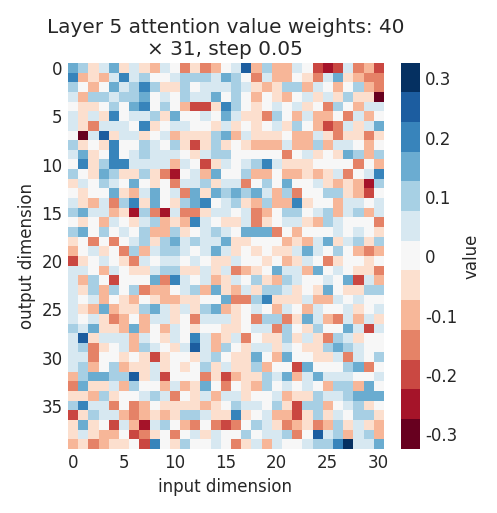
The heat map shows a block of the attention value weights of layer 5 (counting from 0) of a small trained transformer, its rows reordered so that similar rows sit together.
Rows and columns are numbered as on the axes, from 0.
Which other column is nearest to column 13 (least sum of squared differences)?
11
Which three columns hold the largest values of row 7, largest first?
3, 15, 14
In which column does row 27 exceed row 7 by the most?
1
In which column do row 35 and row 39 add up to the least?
7
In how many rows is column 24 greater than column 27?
14
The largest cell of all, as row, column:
39, 27
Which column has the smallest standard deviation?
23
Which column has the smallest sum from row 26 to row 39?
22
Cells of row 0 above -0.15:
24
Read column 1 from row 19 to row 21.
0 -0.05 0.05
